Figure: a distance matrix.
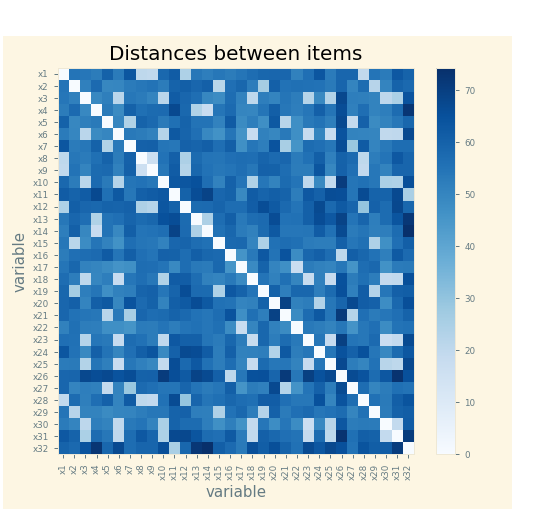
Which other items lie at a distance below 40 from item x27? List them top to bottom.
x5, x7, x21
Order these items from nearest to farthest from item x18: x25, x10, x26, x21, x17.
x25, x10, x17, x21, x26
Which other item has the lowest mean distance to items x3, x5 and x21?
x27
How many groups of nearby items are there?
9
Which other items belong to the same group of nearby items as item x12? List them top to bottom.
x1, x8, x9, x28
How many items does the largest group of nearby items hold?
8
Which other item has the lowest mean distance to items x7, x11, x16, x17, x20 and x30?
x22
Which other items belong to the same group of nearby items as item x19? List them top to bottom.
x2, x15, x29
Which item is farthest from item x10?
x26
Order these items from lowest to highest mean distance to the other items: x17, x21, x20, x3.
x3, x17, x21, x20
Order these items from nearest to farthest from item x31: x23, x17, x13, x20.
x23, x17, x20, x13
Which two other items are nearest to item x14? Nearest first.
x4, x13
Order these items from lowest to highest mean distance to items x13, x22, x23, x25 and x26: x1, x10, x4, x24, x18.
x18, x10, x4, x1, x24
